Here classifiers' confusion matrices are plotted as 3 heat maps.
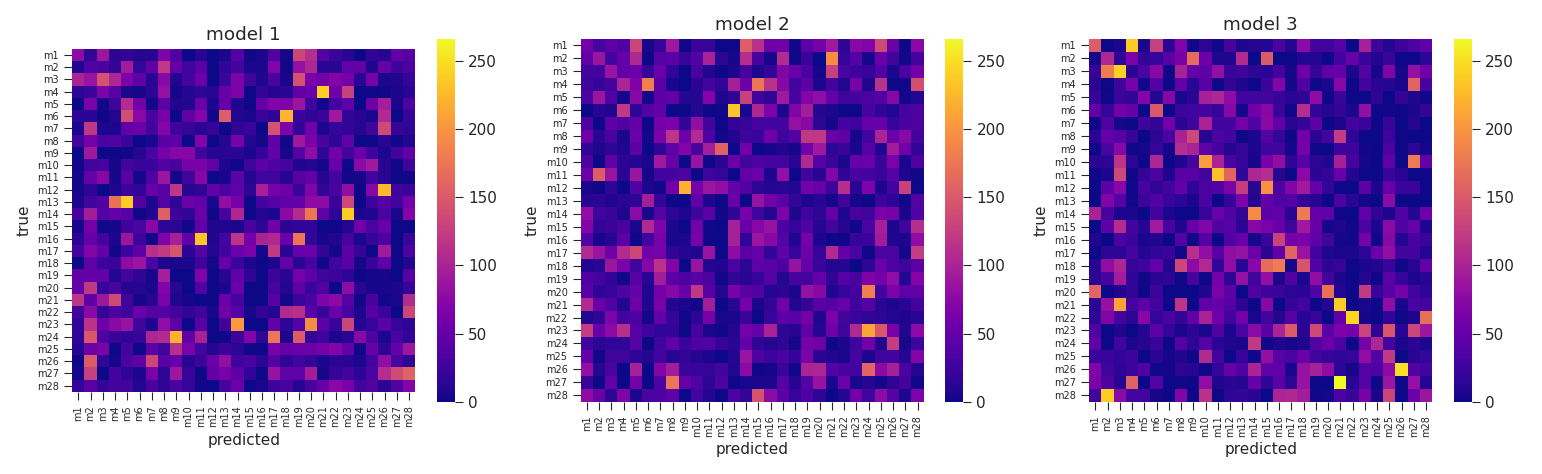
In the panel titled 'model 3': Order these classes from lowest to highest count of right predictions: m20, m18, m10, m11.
m18, m20, m10, m11
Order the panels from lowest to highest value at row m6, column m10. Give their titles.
model 2, model 3, model 1
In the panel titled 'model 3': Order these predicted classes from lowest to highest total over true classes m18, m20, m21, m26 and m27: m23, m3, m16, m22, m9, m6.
m22, m9, m6, m23, m16, m3
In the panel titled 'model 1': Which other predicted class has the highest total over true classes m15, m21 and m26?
m2
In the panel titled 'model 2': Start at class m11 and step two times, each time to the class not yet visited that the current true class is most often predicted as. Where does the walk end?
m21
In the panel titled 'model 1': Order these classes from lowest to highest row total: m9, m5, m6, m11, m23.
m11, m9, m5, m6, m23
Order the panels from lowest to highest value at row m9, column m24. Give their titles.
model 3, model 2, model 1
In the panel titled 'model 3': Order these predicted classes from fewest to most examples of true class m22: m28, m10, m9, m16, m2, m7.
m16, m7, m9, m2, m10, m28
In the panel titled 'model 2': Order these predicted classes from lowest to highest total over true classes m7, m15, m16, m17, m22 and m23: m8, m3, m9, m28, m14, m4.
m9, m8, m14, m3, m4, m28
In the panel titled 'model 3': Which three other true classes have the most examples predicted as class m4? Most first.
m1, m27, m2
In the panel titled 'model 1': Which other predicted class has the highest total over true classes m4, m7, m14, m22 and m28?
m23
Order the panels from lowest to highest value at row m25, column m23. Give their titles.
model 2, model 1, model 3
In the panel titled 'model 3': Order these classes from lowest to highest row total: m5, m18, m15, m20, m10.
m5, m20, m15, m10, m18
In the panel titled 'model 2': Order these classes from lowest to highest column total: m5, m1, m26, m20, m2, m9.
m9, m2, m20, m26, m1, m5
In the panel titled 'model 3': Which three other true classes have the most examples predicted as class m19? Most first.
m23, m26, m5
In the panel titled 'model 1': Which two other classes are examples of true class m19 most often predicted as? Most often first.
m8, m11
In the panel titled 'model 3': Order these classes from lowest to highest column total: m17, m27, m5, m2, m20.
m5, m20, m17, m27, m2
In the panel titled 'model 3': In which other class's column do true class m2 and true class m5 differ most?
m9
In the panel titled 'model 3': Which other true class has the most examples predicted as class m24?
m17
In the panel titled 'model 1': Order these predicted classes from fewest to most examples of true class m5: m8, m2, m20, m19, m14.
m14, m20, m8, m2, m19
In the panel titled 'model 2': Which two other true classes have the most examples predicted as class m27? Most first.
m12, m8
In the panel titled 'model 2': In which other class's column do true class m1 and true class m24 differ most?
m25
